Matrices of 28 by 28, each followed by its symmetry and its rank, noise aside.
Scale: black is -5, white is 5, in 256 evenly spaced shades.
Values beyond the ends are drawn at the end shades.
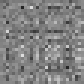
symmetric, rank three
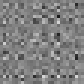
no symmetry, rank two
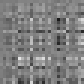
antisymmetric, rank two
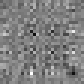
symmetric, rank two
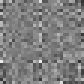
no symmetry, rank three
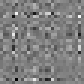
antisymmetric, rank two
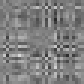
antisymmetric, rank two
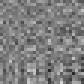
no symmetry, rank three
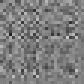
symmetric, rank three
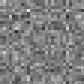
no symmetry, rank three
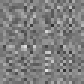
no symmetry, rank three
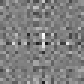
no symmetry, rank three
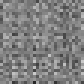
no symmetry, rank three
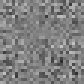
no symmetry, rank four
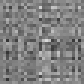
antisymmetric, rank two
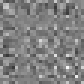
symmetric, rank three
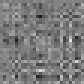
symmetric, rank three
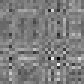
no symmetry, rank two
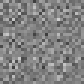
symmetric, rank three
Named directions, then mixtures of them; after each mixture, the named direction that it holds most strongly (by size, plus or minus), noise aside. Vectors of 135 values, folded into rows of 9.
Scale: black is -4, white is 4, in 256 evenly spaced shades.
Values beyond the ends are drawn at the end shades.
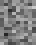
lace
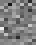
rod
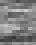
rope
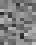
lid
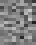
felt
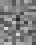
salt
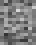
lace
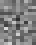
salt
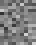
lid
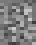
felt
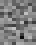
lid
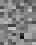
lid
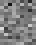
rod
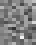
felt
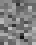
lid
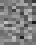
felt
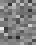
rod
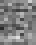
rope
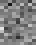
rod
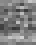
rope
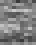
rope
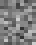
salt
